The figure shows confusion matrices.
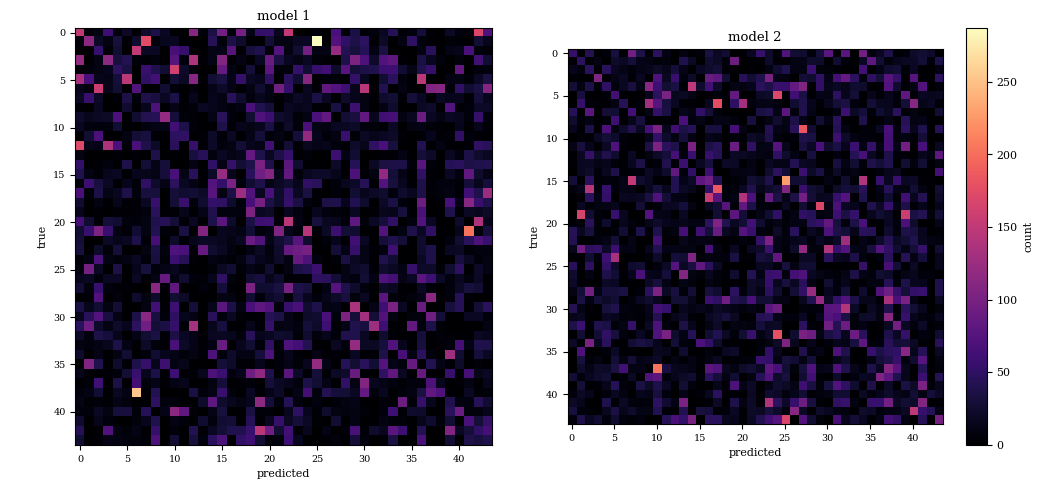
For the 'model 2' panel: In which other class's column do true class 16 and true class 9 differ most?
17
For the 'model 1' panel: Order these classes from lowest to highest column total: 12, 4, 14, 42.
4, 12, 14, 42
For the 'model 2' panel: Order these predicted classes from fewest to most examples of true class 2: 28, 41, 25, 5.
41, 5, 25, 28
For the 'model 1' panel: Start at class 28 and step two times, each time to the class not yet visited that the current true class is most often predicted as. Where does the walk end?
30
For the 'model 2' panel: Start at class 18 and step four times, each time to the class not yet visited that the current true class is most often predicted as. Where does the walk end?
31
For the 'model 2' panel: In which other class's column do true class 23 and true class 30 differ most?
27
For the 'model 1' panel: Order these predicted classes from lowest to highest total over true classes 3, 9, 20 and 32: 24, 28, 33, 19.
24, 28, 19, 33
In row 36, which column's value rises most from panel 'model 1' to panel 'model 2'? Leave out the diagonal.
38
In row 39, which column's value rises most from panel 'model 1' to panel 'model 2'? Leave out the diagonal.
41
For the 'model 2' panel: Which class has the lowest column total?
42
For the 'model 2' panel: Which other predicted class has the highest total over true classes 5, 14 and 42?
24
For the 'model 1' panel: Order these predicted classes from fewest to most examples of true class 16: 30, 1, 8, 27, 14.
27, 8, 30, 1, 14
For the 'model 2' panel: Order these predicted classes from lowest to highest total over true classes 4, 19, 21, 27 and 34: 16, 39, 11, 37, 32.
11, 32, 16, 37, 39
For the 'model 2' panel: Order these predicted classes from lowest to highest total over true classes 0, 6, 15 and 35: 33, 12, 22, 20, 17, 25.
33, 12, 22, 20, 17, 25
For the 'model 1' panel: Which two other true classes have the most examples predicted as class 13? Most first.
21, 23
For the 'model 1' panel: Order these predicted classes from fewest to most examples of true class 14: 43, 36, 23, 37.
37, 23, 43, 36
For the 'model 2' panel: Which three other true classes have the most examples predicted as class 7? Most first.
15, 0, 32
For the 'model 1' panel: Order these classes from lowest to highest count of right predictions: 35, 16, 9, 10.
10, 35, 16, 9
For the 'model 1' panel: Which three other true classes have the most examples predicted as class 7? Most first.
1, 30, 31
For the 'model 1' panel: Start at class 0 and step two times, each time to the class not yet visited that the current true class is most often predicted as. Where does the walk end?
19
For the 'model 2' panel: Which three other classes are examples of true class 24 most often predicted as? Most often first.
5, 14, 4
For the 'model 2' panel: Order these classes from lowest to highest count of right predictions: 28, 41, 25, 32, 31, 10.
25, 10, 31, 32, 41, 28
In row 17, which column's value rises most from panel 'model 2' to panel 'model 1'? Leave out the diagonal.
43
